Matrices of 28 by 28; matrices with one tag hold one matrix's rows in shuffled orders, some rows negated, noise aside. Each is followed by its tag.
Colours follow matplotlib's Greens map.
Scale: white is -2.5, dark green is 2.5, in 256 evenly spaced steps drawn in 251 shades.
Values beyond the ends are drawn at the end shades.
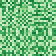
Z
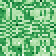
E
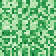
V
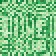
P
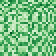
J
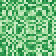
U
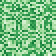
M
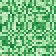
P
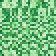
V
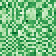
U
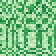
U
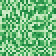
Z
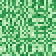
Z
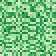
M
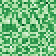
V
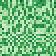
P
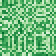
P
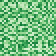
J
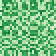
V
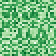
V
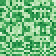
E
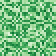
M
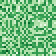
Z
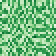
P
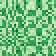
U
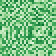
Z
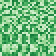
V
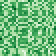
J
